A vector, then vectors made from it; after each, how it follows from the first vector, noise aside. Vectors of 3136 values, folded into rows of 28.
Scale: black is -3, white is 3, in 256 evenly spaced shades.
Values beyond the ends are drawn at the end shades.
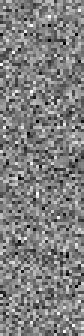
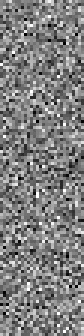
copied.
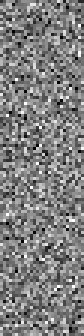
wrapped around.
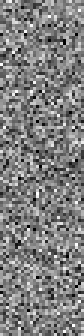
copied.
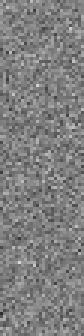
wrapped around, negated, shrunk.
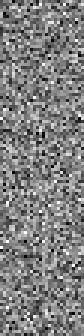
wrapped around.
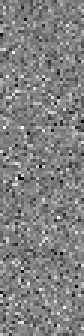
partly zeroed.
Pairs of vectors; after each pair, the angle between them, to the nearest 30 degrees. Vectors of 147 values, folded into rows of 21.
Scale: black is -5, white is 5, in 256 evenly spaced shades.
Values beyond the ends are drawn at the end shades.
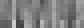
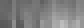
60 degrees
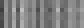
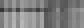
60 degrees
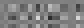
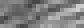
120 degrees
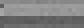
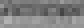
150 degrees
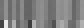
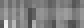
30 degrees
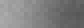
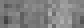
120 degrees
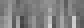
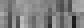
150 degrees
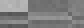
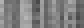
90 degrees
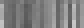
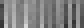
150 degrees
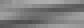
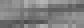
30 degrees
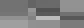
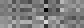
60 degrees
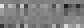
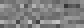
60 degrees
